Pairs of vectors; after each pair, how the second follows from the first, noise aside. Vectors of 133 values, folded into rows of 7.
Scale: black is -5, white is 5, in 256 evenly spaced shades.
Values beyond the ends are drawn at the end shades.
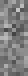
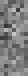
negated.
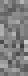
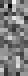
wrapped around, scaled up.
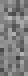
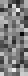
wrapped around, scaled up.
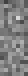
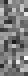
wrapped around, scaled up.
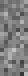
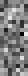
wrapped around, scaled up.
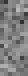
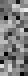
reversed, scaled up.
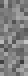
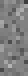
wrapped around, partly zeroed.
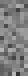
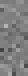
negated, partly zeroed.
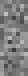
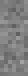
reversed, shrunk.
